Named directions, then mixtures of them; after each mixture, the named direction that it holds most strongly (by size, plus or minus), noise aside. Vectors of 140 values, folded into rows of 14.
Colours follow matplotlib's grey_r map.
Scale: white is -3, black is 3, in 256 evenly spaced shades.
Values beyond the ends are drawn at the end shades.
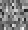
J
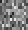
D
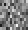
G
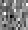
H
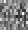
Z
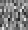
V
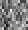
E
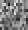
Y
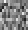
Z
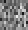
Z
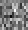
D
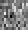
H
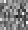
Z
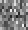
Z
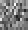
Y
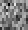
Y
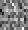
J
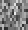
Y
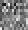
Y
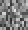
G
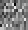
V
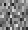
G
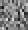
V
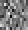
G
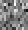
Y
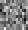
Z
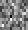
D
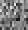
Y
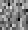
Y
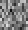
E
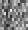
E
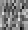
V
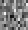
H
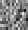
Y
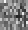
Z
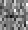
H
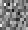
G
